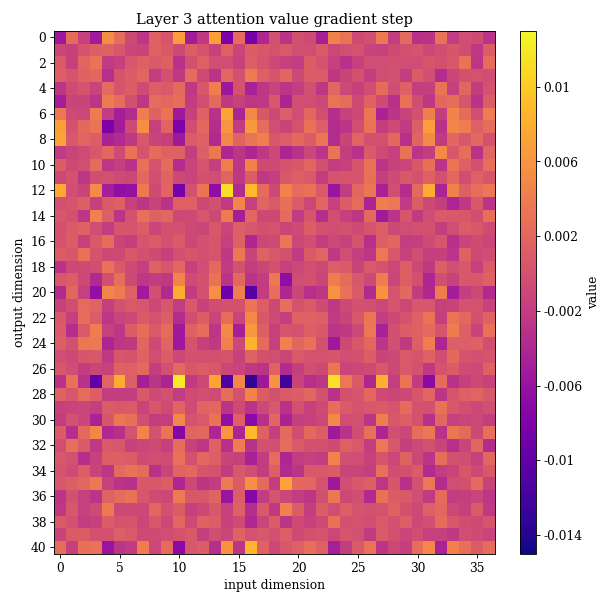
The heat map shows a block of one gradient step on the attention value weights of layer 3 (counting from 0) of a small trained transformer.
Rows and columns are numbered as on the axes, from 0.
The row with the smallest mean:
27
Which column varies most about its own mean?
16
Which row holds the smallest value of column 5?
12
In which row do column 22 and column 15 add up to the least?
14
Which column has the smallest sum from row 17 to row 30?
19
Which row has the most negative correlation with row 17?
11
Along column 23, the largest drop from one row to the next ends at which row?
28
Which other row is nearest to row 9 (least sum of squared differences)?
4
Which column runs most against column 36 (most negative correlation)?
15
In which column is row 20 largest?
10
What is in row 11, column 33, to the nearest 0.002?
0.002
